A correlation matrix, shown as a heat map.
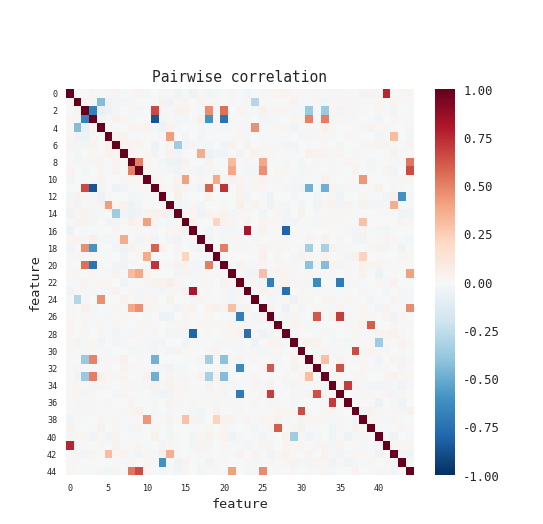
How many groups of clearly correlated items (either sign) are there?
15
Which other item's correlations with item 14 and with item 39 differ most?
27
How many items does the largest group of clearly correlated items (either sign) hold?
7
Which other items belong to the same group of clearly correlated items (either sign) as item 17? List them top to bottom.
7
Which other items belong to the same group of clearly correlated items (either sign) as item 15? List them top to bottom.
10, 19, 38
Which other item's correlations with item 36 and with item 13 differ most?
34
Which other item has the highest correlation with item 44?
9
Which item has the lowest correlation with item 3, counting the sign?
11
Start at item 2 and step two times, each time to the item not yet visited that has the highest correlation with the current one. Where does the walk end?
20
